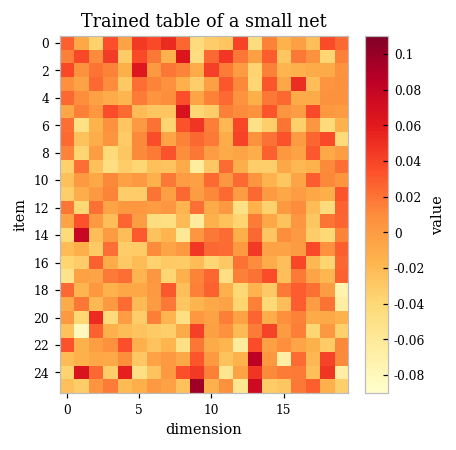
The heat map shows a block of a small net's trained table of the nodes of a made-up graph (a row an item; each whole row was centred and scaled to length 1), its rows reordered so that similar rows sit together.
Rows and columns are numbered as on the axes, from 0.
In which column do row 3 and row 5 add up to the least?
9
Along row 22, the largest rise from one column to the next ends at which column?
13
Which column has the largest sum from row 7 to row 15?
19
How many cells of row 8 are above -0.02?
17
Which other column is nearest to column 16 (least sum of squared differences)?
2
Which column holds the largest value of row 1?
8
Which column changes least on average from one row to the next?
16
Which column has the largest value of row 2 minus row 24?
5
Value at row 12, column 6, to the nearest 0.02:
0
